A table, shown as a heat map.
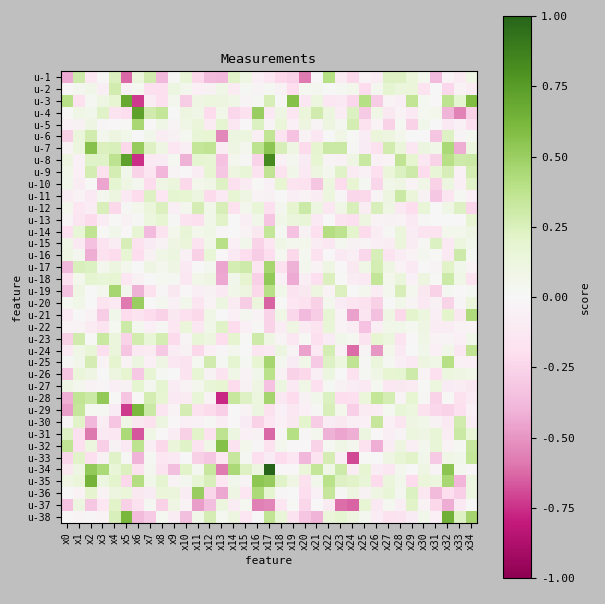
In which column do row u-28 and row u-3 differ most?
x5
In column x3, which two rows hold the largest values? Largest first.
u-28, u-34
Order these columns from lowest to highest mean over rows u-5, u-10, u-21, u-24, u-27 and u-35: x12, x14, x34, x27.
x14, x27, x12, x34
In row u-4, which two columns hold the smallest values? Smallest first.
x33, x32
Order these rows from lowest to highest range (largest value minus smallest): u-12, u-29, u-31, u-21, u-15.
u-12, u-15, u-21, u-31, u-29
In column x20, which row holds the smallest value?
u-1
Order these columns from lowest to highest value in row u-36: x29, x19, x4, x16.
x19, x4, x29, x16
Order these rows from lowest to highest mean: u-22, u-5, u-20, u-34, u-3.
u-20, u-22, u-5, u-3, u-34
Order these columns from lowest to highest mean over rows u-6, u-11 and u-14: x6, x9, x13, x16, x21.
x13, x21, x16, x6, x9
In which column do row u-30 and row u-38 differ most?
x32
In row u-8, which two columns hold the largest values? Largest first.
x17, x5
